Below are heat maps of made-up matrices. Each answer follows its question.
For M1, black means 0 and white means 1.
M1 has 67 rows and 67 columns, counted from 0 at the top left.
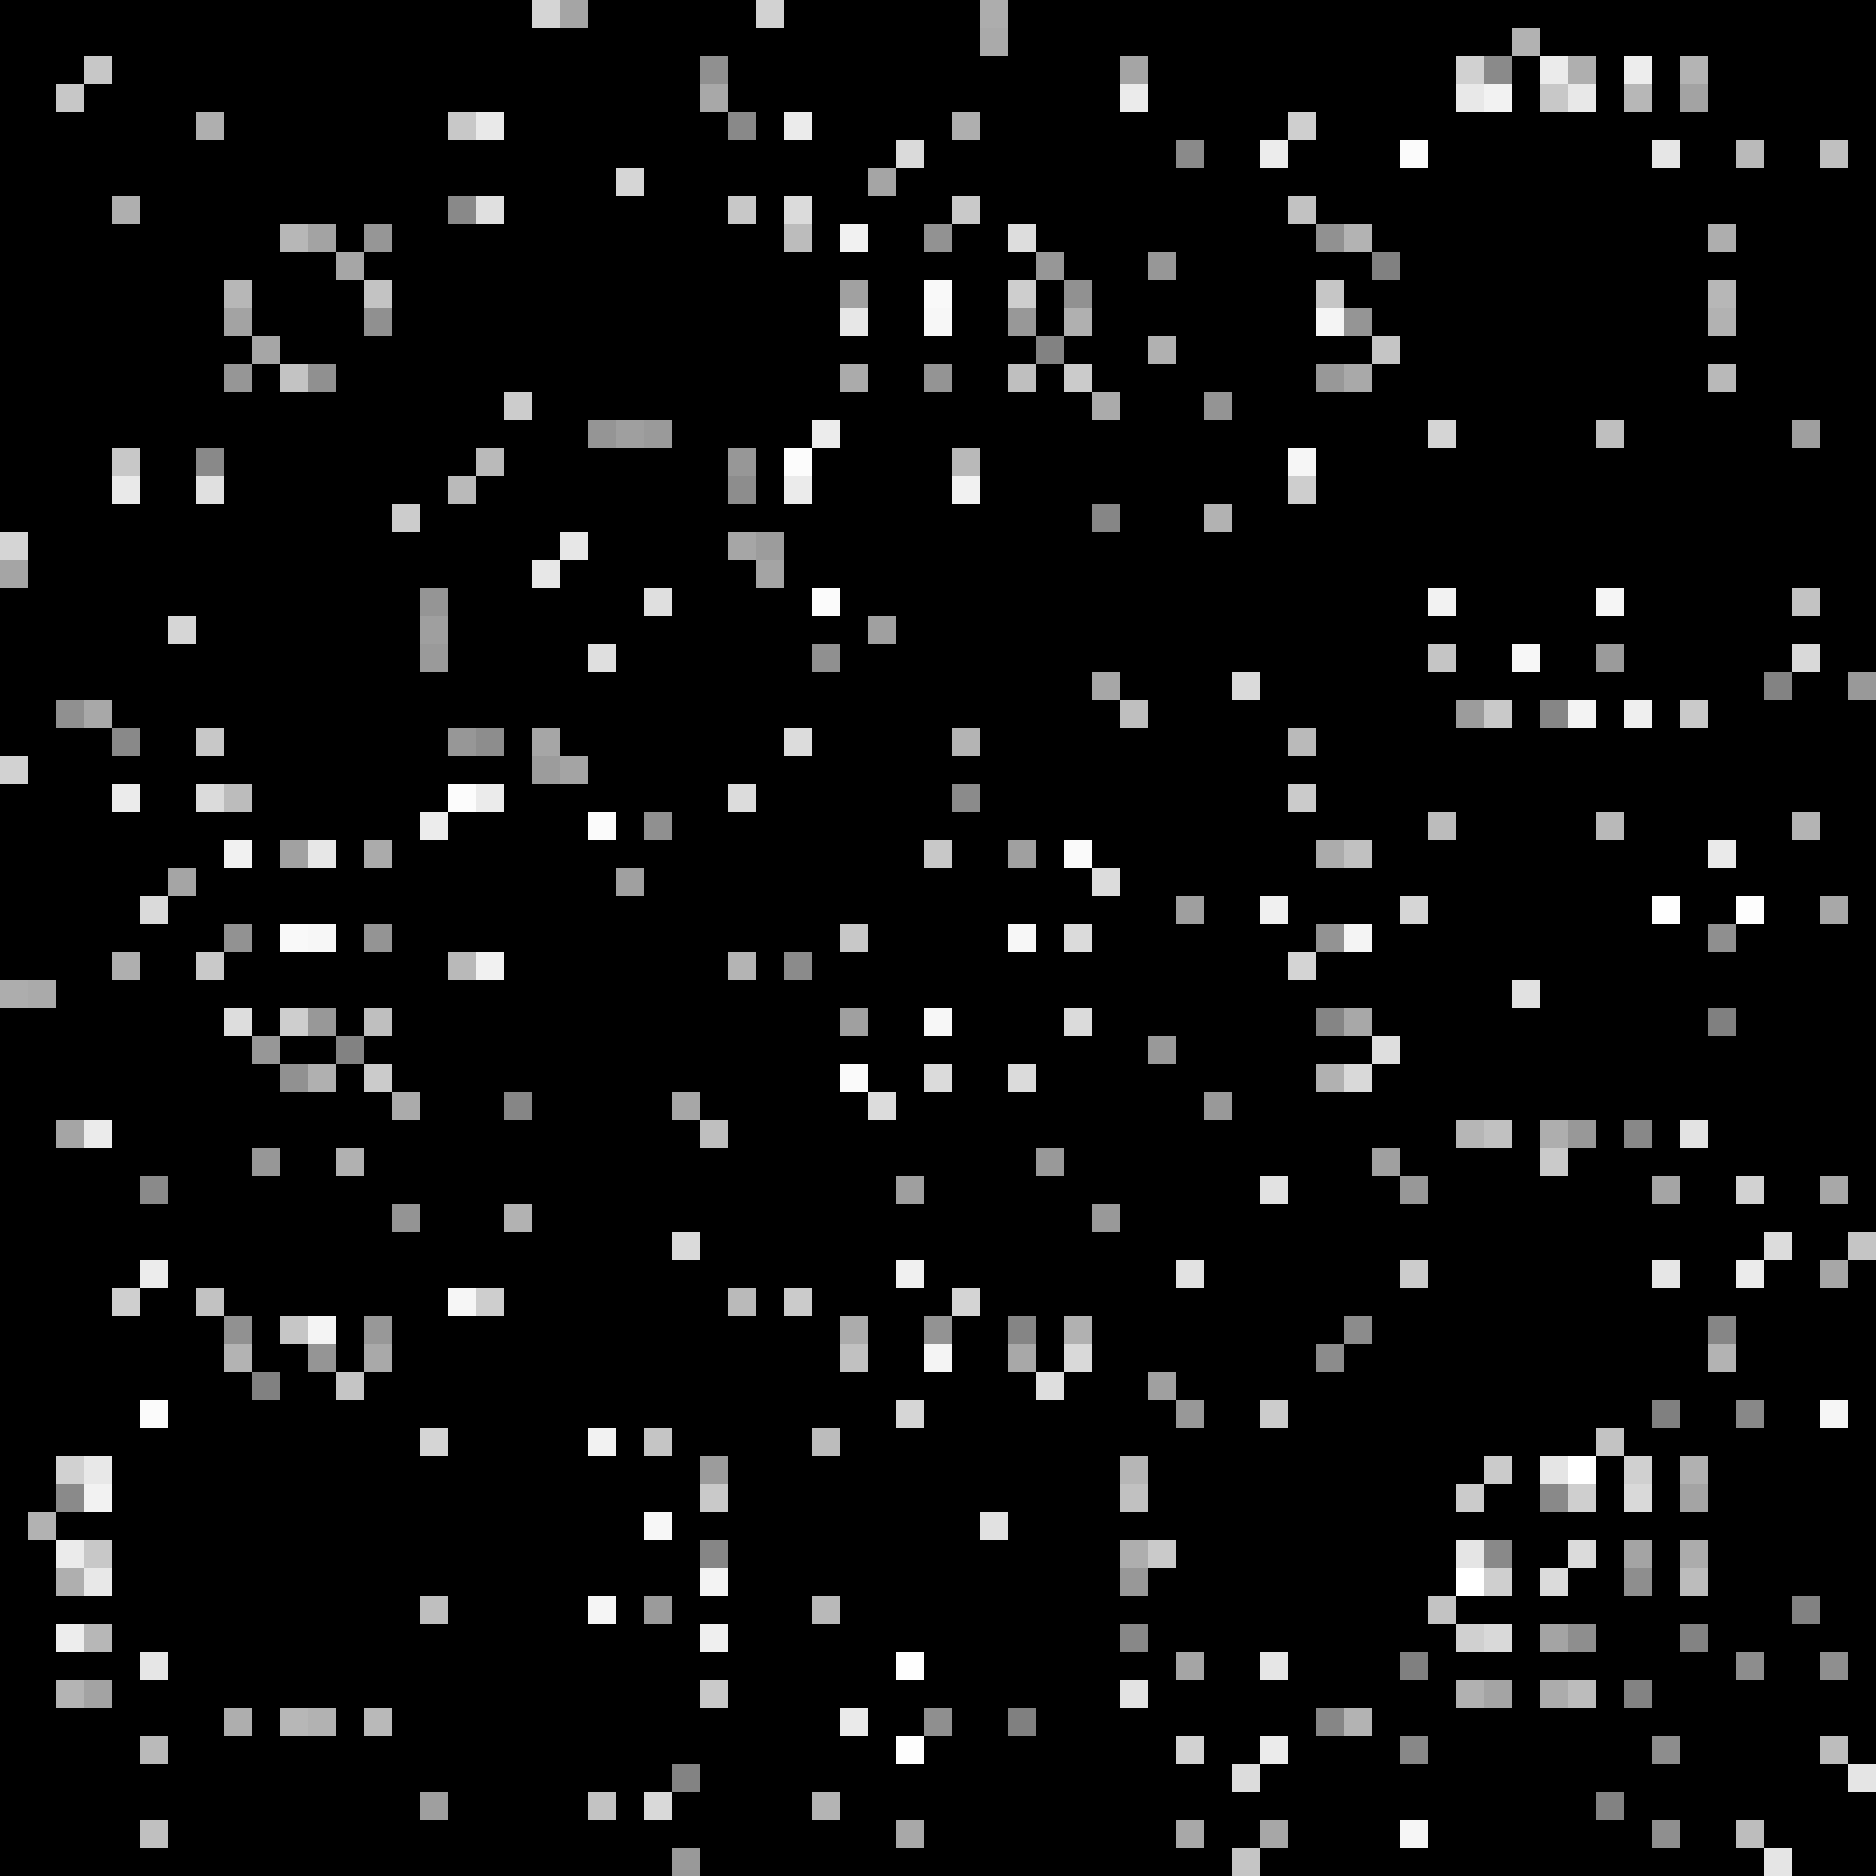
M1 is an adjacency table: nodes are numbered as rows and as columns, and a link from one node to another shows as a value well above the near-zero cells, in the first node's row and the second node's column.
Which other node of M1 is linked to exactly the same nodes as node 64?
node 51
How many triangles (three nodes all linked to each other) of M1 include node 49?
6
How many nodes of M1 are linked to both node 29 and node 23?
5
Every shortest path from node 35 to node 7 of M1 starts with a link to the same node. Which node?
node 0
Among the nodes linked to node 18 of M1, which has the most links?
node 39
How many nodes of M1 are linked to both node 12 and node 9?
3
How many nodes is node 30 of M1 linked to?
10
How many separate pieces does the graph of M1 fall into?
3
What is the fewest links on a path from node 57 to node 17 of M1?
7
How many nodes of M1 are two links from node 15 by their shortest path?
3
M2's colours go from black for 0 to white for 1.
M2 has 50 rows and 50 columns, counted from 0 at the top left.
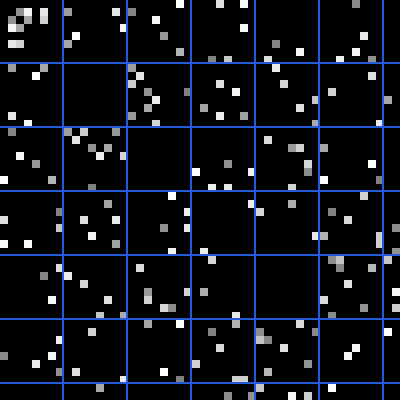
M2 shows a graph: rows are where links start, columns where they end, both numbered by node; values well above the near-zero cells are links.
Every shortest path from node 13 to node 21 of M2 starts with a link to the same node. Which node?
node 25
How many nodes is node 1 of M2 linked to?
6
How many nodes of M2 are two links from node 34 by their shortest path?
3
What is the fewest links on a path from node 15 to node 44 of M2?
4
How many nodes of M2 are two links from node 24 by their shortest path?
3
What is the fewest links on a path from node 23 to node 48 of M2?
3
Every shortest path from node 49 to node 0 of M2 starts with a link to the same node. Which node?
node 36
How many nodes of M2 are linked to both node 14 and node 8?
2
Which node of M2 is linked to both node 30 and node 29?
node 47
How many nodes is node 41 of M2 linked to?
5
